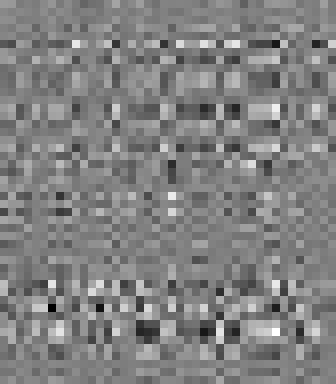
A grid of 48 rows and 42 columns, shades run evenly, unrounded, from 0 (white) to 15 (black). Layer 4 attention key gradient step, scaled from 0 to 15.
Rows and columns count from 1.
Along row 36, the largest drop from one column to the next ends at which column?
7
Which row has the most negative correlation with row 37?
38
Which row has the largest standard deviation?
42
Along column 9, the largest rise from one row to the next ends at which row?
27
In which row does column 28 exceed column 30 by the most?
6
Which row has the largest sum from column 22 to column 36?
36
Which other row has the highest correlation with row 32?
22
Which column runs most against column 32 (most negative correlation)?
10
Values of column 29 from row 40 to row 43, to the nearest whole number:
5 10 11 10
